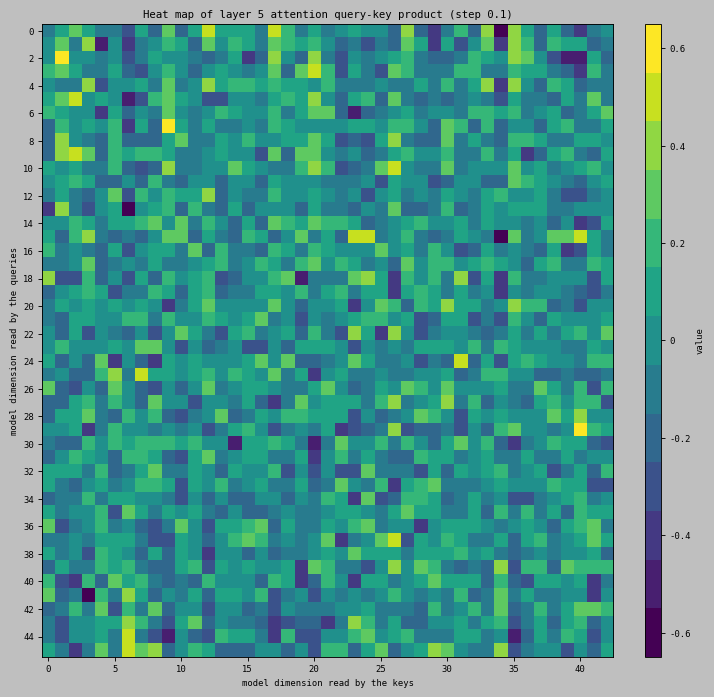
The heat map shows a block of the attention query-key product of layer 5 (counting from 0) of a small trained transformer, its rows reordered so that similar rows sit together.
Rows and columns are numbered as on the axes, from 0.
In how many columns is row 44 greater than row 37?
10
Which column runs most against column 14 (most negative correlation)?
22
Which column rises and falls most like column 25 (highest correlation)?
30
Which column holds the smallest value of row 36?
28
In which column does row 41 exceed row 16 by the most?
6
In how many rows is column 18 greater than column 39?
19
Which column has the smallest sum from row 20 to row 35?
20
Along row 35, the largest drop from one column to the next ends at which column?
5
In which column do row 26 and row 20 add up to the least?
23
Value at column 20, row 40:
-0.2
